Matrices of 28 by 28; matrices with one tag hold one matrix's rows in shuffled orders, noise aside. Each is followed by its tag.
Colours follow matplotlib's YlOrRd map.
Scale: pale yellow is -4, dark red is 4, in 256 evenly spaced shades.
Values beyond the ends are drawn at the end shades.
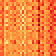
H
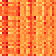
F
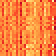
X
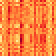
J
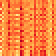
J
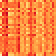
F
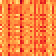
J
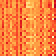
X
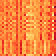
X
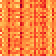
J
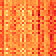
H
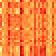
J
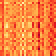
H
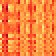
F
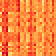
F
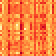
J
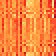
X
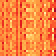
X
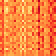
H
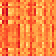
F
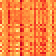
J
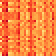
F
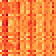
F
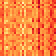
H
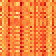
J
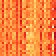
X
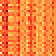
F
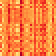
J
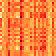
J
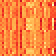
X
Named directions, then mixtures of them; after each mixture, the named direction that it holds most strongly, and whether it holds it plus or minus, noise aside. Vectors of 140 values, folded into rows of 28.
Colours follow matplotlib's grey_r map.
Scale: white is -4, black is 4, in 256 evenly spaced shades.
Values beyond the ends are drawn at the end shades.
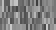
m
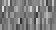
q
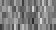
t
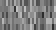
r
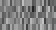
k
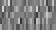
q, plus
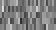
m, plus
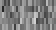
q, minus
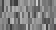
m, minus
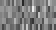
k, minus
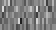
q, plus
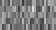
k, minus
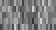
t, plus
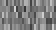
r, minus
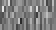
q, plus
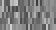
m, plus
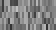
m, minus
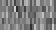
r, minus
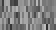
m, minus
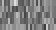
m, plus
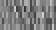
r, minus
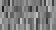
q, minus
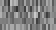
m, plus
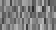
k, plus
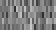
r, plus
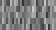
k, minus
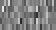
q, plus
